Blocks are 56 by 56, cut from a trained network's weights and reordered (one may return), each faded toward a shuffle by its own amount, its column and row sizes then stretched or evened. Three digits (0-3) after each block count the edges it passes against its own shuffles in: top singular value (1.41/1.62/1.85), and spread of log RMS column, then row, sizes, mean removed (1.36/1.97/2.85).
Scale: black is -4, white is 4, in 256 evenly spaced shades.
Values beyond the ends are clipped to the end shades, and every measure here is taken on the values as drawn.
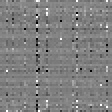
3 2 1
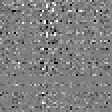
1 2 3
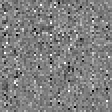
0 2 0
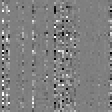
2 3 1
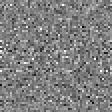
2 0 2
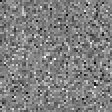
0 1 0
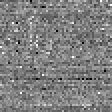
1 0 1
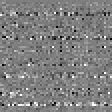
2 0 3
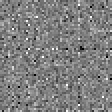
0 2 1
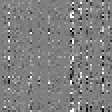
2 3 1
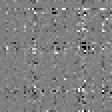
1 2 2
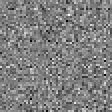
3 1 1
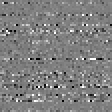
0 0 3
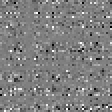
1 2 3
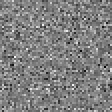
1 0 1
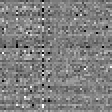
2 2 1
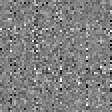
2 2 1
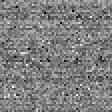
1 0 1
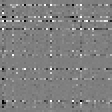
3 1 3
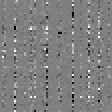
2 3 1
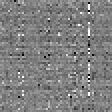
2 2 0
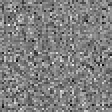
2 1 1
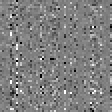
2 3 1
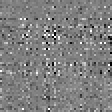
2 2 3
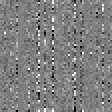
1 3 0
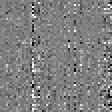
3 3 1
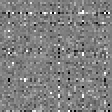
2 2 2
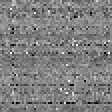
2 1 2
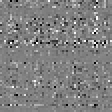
1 2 3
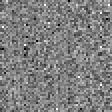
0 1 0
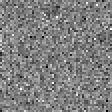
0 0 0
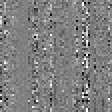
1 3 0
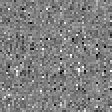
0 2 1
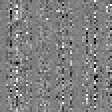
1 3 0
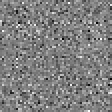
2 1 2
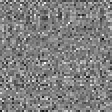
3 0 2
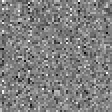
2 2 0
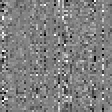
1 3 1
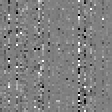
2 3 0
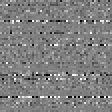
3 0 3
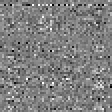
1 1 2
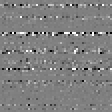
3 0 3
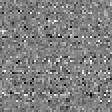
1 1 2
